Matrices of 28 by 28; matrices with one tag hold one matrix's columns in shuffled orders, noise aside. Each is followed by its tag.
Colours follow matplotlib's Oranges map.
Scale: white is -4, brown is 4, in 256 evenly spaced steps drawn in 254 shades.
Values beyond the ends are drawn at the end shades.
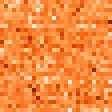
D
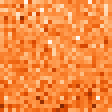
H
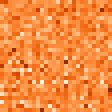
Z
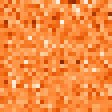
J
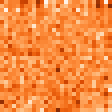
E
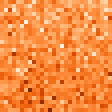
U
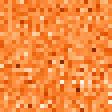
Z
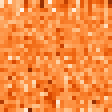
E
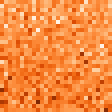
U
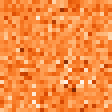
Z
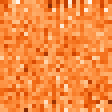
E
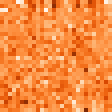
E
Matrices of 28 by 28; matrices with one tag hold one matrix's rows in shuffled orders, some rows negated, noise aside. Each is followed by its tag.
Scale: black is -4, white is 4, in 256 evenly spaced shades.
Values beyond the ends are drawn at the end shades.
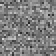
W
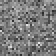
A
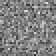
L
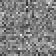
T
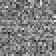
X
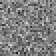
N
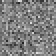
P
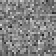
A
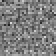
X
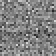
T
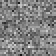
W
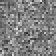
N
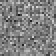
P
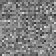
X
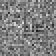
P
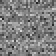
A
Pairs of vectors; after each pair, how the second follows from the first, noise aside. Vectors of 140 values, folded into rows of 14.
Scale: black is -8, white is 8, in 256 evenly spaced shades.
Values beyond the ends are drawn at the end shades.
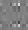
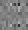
negated.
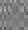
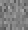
sign-scrambled.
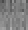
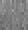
negated, shrunk.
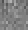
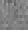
negated, shrunk.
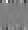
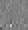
wrapped around, shrunk.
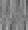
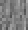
negated.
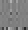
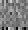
scaled up.
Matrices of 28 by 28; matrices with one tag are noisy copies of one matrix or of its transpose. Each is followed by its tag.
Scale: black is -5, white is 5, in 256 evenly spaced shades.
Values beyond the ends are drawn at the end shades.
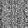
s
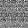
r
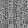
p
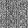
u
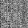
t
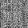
t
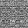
u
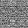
u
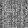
s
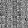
r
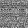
p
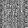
s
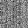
r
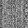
s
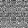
r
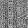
p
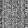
s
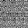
r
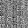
r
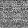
t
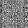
s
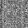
s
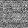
t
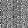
r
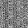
p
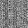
p
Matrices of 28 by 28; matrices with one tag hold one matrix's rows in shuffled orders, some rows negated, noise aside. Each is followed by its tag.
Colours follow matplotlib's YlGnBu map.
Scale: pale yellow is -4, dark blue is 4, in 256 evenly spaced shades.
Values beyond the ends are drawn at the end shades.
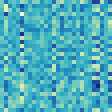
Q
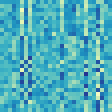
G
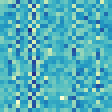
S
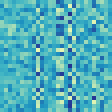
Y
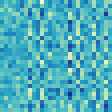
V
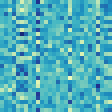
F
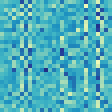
G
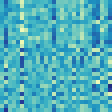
Q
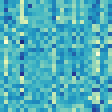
Q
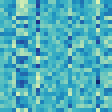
F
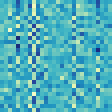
S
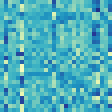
Q
